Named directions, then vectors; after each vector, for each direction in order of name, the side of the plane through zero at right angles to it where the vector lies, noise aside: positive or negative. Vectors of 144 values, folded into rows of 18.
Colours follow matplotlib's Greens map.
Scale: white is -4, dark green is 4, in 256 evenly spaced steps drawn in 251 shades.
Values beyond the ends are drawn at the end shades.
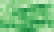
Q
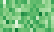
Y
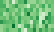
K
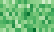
positive, positive, positive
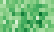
negative, positive, positive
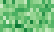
negative, positive, negative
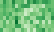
negative, negative, negative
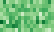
positive, positive, negative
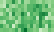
negative, positive, positive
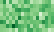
positive, positive, negative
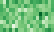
negative, negative, positive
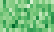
positive, positive, negative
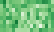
positive, negative, negative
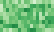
positive, positive, negative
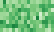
positive, positive, negative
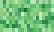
positive, positive, negative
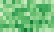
negative, positive, negative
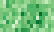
negative, positive, positive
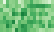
negative, positive, positive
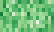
positive, negative, negative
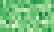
negative, negative, positive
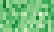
positive, negative, negative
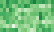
negative, negative, positive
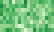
positive, negative, positive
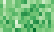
positive, positive, positive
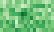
positive, positive, positive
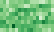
positive, positive, negative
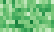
negative, positive, negative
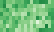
positive, negative, negative
